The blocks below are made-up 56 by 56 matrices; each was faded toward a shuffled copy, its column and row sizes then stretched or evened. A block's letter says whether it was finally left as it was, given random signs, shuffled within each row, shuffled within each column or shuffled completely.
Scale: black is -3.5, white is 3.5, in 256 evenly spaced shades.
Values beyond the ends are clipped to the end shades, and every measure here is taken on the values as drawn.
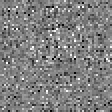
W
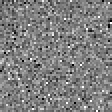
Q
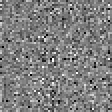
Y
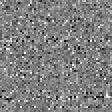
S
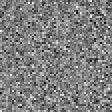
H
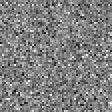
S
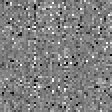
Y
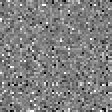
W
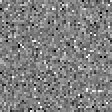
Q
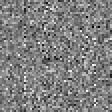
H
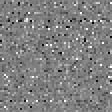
S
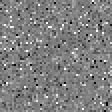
Q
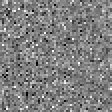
H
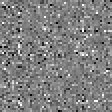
Y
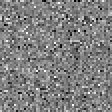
S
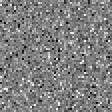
Q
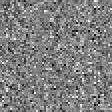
H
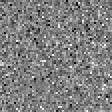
Q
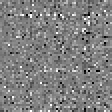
Y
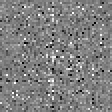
Y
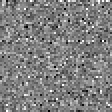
S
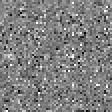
Y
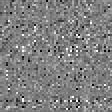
W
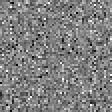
H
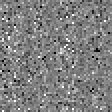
H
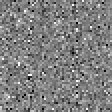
H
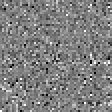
W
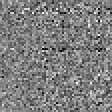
Y
